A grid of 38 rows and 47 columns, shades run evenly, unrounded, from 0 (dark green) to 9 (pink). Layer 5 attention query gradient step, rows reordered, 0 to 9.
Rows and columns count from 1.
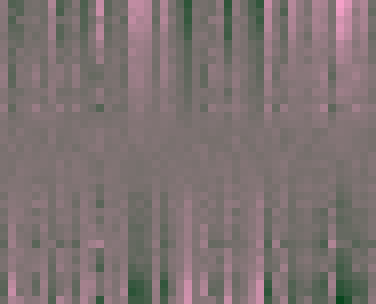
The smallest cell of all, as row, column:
38, 43
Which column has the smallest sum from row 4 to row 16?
24
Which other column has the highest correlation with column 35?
42
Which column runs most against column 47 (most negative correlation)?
13
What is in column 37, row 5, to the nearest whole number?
6
